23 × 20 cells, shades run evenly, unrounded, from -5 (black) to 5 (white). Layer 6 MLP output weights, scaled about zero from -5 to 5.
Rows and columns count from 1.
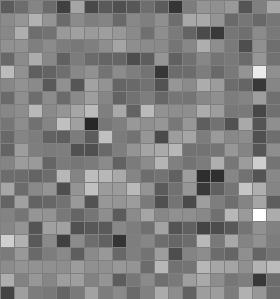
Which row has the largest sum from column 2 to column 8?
9
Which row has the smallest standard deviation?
8
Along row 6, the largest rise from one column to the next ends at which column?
19
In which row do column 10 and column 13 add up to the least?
1
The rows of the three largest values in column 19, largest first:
17, 6, 13
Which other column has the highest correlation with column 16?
15
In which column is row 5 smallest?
10
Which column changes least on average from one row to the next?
2
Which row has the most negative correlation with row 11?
18
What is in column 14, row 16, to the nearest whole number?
-2
